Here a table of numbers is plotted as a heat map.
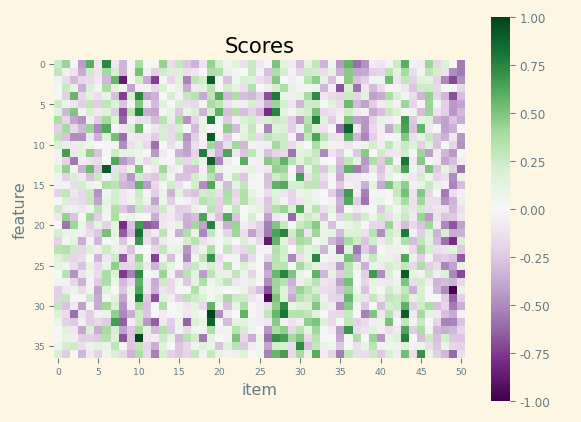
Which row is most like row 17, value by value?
16
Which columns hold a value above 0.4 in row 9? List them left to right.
7, 19, 32, 36, 43
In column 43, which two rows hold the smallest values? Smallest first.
20, 3
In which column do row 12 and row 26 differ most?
26
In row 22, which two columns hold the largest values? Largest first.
10, 27
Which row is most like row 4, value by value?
6
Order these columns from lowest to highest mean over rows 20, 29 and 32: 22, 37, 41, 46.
37, 46, 22, 41
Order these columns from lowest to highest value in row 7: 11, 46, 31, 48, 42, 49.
48, 49, 11, 42, 46, 31
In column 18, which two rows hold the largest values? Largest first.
11, 19
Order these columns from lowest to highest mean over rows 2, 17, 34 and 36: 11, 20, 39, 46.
11, 20, 46, 39
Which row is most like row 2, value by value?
32
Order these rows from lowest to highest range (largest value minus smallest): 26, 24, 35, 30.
35, 30, 24, 26
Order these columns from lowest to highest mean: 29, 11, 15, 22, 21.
11, 29, 15, 21, 22
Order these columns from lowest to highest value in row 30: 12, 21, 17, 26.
21, 26, 12, 17
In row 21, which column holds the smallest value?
8
